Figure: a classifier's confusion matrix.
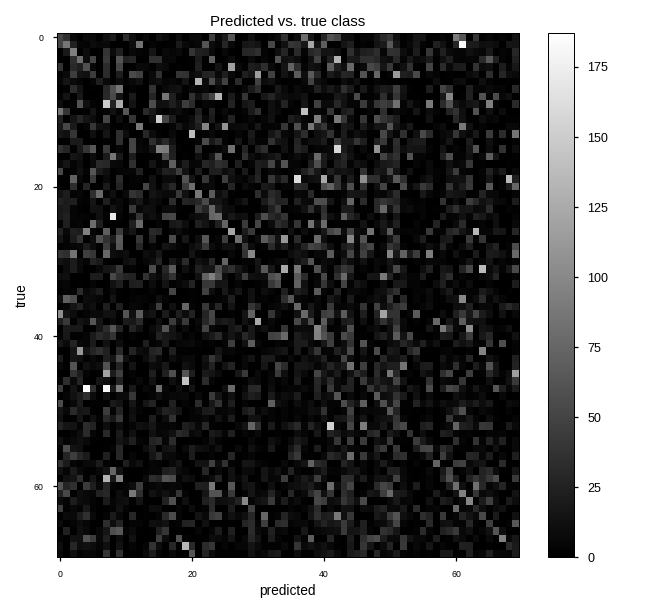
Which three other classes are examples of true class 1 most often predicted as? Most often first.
61, 38, 12
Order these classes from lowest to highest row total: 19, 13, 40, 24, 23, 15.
23, 13, 24, 40, 15, 19
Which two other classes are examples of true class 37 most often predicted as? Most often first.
49, 0
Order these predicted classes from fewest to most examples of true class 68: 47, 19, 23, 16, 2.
16, 47, 2, 23, 19
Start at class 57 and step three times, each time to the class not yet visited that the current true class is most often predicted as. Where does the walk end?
25
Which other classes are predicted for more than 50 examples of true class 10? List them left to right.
0, 37, 63
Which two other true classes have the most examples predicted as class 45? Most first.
8, 14
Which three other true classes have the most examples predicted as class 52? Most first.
44, 29, 20
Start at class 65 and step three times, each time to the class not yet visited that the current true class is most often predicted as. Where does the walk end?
41
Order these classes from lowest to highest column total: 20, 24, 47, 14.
47, 20, 14, 24
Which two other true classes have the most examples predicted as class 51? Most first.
5, 9
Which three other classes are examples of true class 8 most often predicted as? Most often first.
24, 59, 16
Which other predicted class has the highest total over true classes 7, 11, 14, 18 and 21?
15
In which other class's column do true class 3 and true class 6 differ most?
42
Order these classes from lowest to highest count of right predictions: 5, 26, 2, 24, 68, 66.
68, 5, 66, 24, 2, 26
